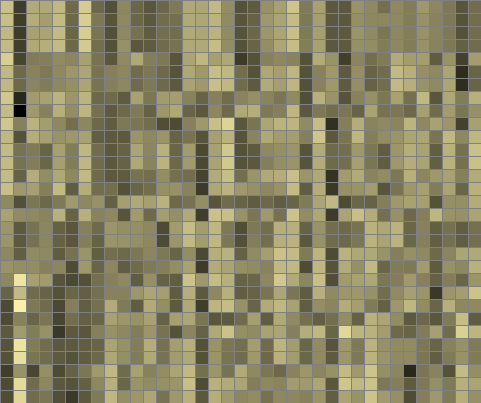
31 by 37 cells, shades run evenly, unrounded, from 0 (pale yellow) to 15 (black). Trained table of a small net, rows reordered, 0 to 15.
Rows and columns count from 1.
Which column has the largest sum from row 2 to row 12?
2
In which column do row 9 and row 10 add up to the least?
1
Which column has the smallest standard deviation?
8
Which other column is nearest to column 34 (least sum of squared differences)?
24
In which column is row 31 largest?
6
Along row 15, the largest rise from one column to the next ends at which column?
26
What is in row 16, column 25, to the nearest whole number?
5
